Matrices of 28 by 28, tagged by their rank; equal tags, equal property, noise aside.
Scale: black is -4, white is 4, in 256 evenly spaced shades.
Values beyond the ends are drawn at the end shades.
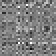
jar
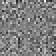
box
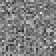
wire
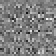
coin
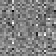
coin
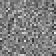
wire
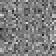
box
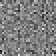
box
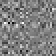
jar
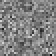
wire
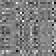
jar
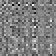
jar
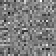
box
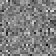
box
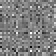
coin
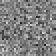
box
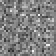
wire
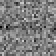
wire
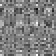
jar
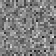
wire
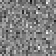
box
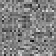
box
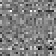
jar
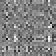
coin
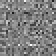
coin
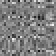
jar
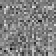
wire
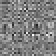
coin
